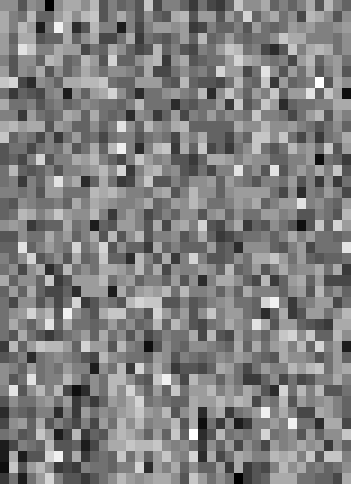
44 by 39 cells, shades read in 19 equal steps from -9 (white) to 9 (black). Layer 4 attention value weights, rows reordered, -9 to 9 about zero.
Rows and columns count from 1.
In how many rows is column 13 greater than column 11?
18
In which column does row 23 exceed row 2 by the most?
35
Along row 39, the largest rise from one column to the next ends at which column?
23
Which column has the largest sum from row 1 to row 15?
22
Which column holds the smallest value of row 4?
32
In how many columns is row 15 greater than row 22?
13
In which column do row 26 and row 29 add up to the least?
6
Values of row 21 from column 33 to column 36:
3 8 3 -5
